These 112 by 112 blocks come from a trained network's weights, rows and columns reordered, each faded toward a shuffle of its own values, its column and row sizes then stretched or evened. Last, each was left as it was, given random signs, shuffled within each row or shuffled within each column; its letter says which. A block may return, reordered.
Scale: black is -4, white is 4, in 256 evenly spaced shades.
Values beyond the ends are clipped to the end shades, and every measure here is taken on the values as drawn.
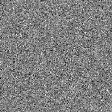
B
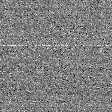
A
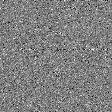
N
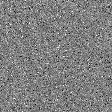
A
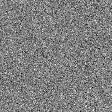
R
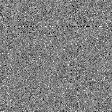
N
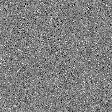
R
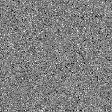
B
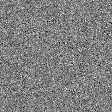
A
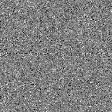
B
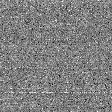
A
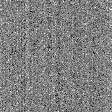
R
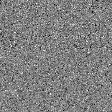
A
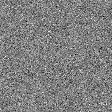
A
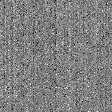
B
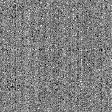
B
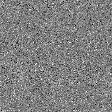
N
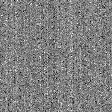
R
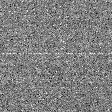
A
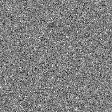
R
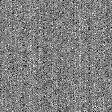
B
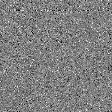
N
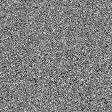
A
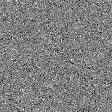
A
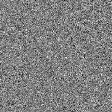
B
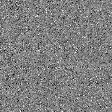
N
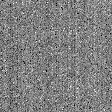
R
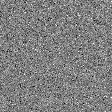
A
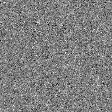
N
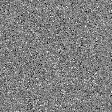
R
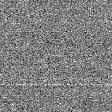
B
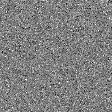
R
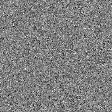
N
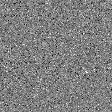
A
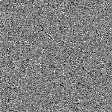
N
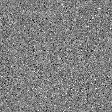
N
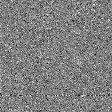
N
